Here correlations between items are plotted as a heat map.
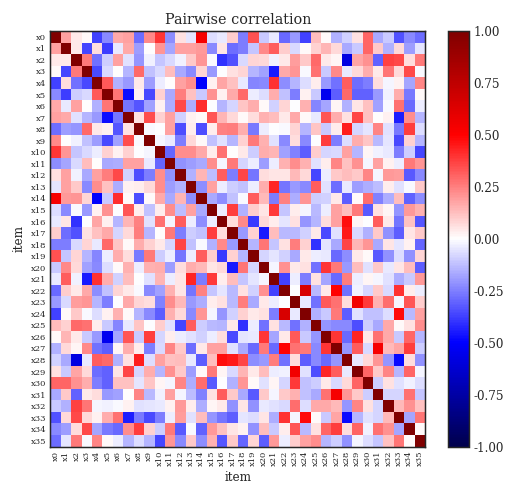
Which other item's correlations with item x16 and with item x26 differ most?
x28
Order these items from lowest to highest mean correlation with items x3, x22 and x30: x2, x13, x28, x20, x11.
x13, x28, x20, x11, x2
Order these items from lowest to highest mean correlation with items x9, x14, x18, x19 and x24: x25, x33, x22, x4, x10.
x4, x25, x10, x33, x22
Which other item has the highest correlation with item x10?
x0
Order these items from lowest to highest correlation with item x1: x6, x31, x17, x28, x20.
x17, x28, x6, x31, x20
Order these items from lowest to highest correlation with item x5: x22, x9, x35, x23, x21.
x9, x23, x22, x35, x21
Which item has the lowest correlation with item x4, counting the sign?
x14
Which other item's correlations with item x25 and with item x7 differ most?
x29
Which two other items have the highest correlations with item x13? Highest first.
x21, x25
